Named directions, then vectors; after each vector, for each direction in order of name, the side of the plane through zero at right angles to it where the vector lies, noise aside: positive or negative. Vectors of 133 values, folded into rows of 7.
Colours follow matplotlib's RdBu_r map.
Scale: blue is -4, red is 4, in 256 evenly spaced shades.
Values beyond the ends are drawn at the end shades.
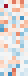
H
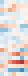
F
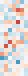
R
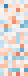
positive, negative, positive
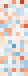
negative, positive, negative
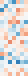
negative, negative, positive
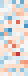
positive, negative, positive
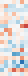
negative, positive, negative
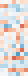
negative, positive, negative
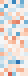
negative, negative, positive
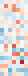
positive, positive, positive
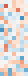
positive, positive, positive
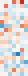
negative, positive, negative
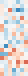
positive, negative, negative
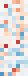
negative, positive, positive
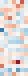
positive, positive, negative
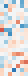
positive, negative, positive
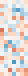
negative, negative, negative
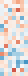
negative, positive, positive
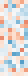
negative, positive, negative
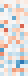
negative, positive, positive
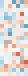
positive, negative, positive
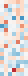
negative, positive, positive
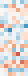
positive, negative, positive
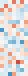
positive, positive, negative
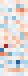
negative, positive, positive
